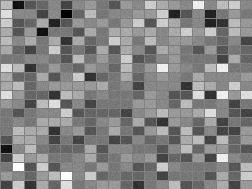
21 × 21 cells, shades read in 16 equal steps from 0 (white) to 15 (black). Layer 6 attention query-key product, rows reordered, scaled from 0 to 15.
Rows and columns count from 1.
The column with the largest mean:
3
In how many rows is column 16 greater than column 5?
10
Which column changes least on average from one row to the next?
11
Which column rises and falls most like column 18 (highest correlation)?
15
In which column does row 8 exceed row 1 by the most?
17
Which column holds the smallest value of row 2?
1
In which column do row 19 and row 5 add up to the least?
2
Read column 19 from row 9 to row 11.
7 7 1
